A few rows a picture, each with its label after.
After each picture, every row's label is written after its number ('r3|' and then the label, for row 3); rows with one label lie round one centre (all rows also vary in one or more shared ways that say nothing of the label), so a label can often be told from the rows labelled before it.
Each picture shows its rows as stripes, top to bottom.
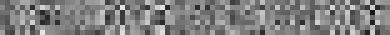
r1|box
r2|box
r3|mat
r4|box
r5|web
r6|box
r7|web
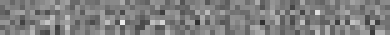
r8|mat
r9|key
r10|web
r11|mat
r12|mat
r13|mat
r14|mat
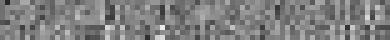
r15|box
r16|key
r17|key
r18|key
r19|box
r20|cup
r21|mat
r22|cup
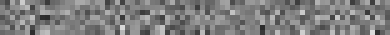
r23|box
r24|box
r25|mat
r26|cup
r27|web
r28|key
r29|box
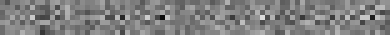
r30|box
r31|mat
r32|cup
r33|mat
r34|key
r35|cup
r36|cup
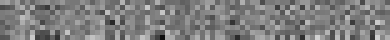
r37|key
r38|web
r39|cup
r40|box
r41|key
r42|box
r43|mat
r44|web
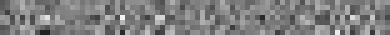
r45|web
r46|box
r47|box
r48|key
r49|key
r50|box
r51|cup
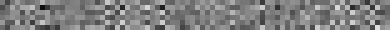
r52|web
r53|cup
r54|cup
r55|key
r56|web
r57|web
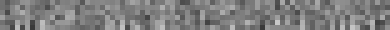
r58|web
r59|cup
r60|box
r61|mat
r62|box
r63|web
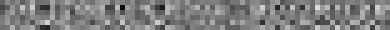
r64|mat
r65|web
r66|mat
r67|mat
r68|key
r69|cup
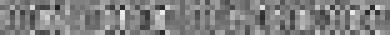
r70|mat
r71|mat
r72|mat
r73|key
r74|key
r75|mat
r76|mat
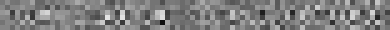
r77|key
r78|web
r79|key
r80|cup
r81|key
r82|mat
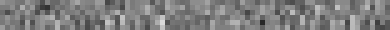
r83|key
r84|cup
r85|web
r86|mat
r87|cup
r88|cup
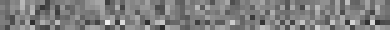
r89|box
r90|web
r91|mat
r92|web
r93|cup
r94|web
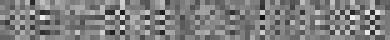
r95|box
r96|key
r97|key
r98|web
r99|web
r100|web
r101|key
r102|box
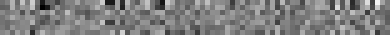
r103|key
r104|cup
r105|mat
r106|cup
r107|key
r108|box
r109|box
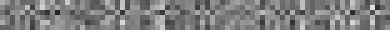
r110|mat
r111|box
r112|web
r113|cup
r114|key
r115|box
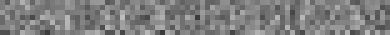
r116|box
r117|cup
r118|key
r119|mat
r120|mat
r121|cup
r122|box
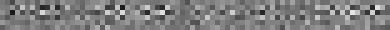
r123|web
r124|mat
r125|web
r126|web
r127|key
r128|cup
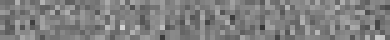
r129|web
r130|cup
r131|mat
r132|box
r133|box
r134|web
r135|web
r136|key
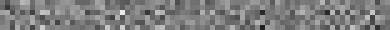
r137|box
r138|box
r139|key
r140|key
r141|mat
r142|web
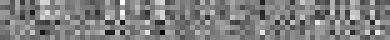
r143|key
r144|web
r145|key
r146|mat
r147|web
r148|cup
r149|key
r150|web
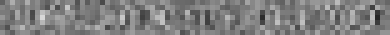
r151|cup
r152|mat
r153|box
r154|box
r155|box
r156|box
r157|web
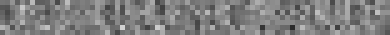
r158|mat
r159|box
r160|web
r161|box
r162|box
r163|key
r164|cup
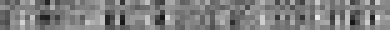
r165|web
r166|mat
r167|box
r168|web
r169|box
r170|box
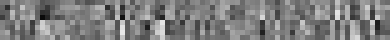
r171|cup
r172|box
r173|cup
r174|cup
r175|box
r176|box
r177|key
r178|mat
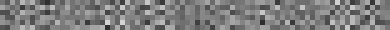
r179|cup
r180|mat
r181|box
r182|web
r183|cup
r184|box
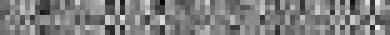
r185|key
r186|web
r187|cup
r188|cup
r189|cup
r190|key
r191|key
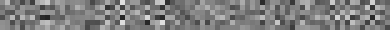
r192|key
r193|key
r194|web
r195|cup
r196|mat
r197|key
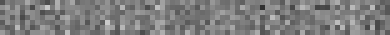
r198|cup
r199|key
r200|cup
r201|mat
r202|cup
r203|web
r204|mat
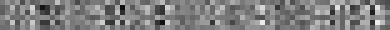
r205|cup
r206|cup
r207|mat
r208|key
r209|mat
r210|cup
